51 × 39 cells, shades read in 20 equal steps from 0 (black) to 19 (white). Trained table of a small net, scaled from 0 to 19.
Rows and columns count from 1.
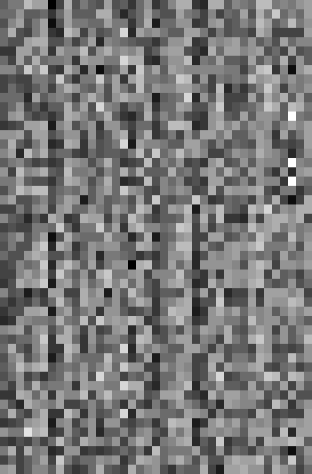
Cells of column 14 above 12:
11
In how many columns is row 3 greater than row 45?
19
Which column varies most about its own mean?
37
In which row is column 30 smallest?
24
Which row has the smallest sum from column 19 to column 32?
32
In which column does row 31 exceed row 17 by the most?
3
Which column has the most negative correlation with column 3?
20
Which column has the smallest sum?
7
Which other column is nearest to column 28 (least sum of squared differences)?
34
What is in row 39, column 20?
2
